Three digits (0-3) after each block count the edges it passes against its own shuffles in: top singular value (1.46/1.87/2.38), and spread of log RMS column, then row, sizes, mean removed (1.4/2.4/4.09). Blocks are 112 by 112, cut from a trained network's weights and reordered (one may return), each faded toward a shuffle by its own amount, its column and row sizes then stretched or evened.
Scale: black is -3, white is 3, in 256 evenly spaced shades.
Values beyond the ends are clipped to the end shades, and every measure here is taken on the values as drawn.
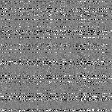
0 2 3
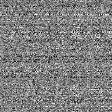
1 1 2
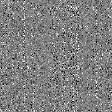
1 2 1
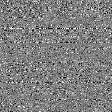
1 0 2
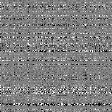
1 2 3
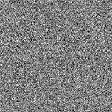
2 1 1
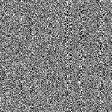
2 2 0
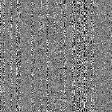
0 3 1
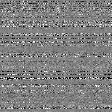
1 1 3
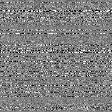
0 0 3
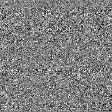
0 1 2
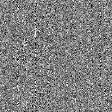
0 2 0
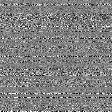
0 0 3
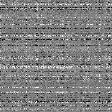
3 2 3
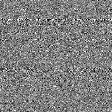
1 0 2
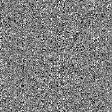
0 2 1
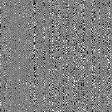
1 3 1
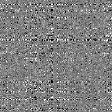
3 2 2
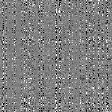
0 3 2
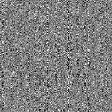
3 2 0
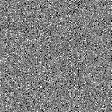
2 1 0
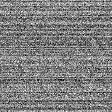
3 1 1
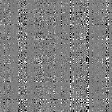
2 3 2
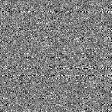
2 1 2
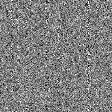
1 1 0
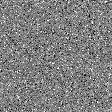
0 0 0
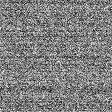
1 0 0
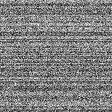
3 0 0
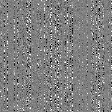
1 3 0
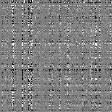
3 3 2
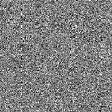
2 1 1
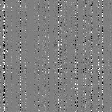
2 3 1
